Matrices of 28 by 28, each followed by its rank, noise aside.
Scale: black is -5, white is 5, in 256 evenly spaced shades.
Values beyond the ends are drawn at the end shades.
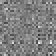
three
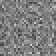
seven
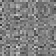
five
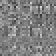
three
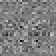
four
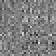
five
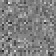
six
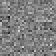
six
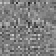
four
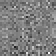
five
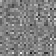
four
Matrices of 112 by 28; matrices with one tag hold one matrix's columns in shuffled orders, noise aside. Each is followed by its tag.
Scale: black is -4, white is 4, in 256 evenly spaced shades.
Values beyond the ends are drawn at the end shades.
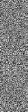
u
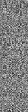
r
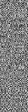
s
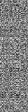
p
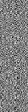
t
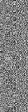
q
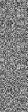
s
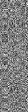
s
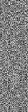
q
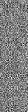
r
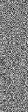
t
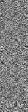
u
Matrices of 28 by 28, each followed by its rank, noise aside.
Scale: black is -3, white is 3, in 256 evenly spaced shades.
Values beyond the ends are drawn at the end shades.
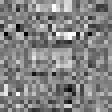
four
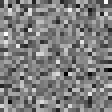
eight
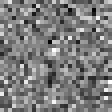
eight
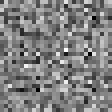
eight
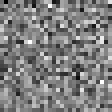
eight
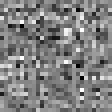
six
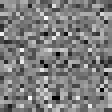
six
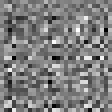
three
